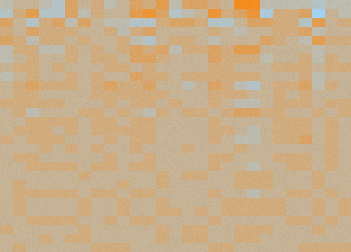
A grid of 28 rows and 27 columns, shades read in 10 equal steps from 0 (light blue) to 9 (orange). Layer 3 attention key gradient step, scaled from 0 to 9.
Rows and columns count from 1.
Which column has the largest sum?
17
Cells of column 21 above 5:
2
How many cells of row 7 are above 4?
13
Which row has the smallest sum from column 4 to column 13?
3
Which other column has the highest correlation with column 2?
10
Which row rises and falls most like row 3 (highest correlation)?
5
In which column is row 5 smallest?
12
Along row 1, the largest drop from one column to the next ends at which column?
21
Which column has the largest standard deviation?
20
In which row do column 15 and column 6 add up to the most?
1
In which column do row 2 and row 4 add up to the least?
25
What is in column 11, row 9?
6
